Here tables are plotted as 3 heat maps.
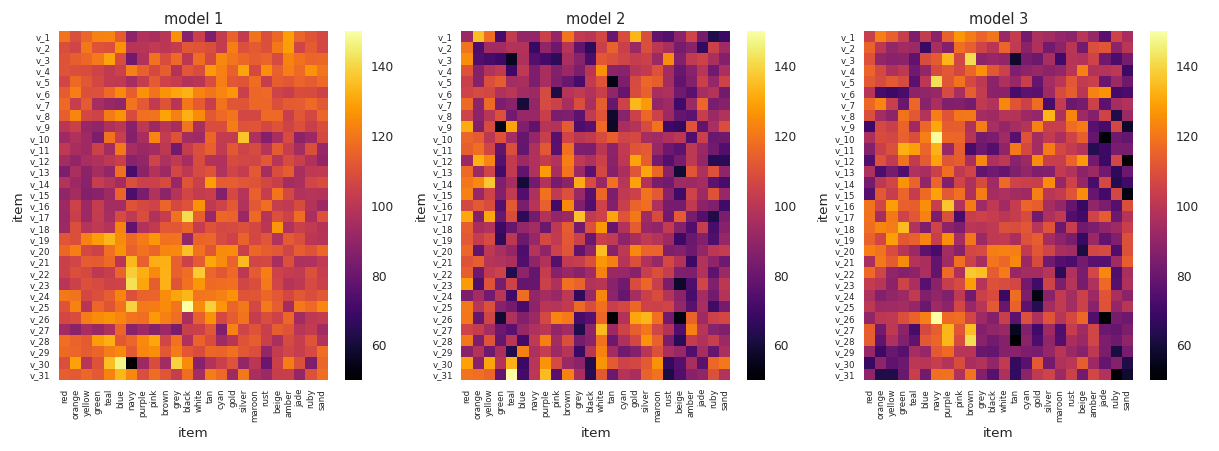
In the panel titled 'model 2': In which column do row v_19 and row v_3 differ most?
teal
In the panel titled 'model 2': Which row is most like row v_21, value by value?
v_10
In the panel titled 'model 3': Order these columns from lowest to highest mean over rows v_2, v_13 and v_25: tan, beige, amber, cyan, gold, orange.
gold, cyan, orange, beige, amber, tan
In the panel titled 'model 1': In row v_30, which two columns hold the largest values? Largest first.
blue, grey
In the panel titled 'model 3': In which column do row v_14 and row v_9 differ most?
ruby
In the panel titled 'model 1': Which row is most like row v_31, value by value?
v_29
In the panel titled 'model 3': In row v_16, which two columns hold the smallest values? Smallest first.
beige, ruby
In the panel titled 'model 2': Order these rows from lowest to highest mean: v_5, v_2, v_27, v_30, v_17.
v_2, v_5, v_27, v_17, v_30
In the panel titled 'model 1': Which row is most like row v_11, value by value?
v_27
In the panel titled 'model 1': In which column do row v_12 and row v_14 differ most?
tan
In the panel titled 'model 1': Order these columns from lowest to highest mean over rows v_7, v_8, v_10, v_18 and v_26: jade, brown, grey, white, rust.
jade, rust, white, grey, brown
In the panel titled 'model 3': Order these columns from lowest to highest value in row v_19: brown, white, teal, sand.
white, sand, teal, brown
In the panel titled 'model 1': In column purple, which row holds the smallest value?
v_15
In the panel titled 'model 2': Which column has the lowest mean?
beige
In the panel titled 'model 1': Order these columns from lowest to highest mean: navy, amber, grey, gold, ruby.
navy, ruby, amber, grey, gold
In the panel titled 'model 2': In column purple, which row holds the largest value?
v_31
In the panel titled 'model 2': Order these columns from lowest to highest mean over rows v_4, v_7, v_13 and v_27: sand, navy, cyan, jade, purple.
sand, navy, cyan, jade, purple
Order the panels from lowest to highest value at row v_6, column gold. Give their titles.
model 3, model 2, model 1
